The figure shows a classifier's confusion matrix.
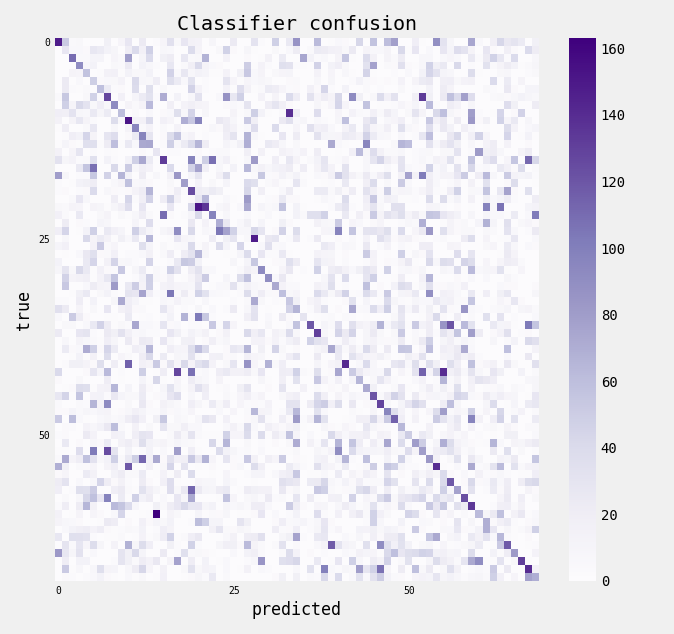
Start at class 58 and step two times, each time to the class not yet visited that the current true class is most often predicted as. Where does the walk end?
52
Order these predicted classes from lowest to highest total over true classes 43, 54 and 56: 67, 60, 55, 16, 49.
49, 60, 67, 16, 55
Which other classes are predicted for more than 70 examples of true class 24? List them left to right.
17, 23, 40, 53
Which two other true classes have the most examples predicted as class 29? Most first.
66, 17
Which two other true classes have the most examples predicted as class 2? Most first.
48, 35
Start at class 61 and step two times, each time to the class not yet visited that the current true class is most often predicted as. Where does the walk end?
27
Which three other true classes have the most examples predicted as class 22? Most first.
15, 36, 51
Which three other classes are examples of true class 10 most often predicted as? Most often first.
20, 59, 18
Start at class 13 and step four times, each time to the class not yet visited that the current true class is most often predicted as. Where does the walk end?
12
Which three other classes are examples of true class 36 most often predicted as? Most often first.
56, 67, 55
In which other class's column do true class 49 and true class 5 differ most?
8
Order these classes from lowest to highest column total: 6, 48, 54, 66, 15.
66, 6, 48, 15, 54
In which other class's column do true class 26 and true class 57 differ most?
19
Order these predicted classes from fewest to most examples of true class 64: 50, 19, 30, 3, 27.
30, 50, 3, 19, 27
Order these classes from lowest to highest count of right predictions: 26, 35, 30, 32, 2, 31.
35, 26, 32, 31, 30, 2
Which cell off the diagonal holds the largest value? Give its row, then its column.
60, 14
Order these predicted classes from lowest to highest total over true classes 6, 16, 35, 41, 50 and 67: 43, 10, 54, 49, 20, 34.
34, 54, 43, 49, 10, 20
